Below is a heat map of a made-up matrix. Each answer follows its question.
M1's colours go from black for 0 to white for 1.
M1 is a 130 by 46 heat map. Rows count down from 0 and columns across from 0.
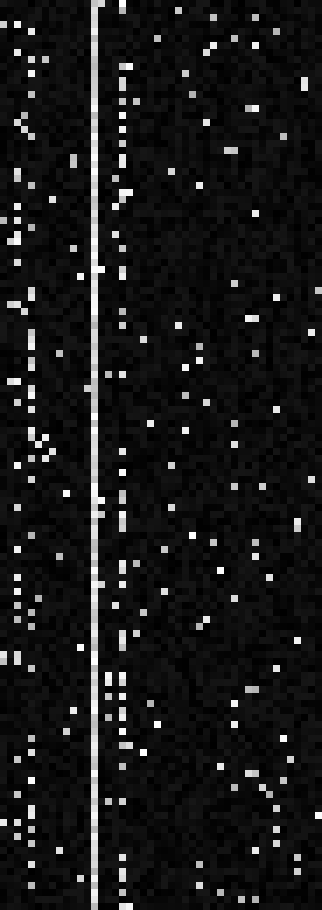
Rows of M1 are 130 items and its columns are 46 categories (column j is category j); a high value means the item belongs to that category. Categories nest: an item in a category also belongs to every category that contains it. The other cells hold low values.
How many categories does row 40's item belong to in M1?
2
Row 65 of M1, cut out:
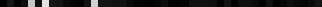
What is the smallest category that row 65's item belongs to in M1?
6
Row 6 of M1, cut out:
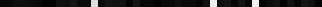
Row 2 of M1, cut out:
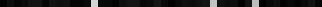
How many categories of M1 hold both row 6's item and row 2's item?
3
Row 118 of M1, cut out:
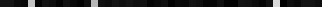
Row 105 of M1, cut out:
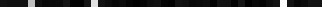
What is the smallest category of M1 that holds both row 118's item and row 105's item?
4
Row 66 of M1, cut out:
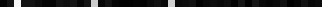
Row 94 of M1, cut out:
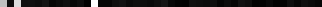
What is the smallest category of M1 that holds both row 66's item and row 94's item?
2
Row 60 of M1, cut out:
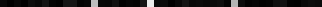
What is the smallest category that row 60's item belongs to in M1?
21
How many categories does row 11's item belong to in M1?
3
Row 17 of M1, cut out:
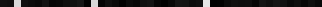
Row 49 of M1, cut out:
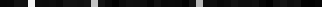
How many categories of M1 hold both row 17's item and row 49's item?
1
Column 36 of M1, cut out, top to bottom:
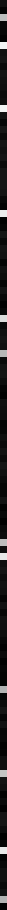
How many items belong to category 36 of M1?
12
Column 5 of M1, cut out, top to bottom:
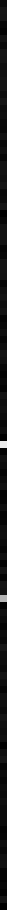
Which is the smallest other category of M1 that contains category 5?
33
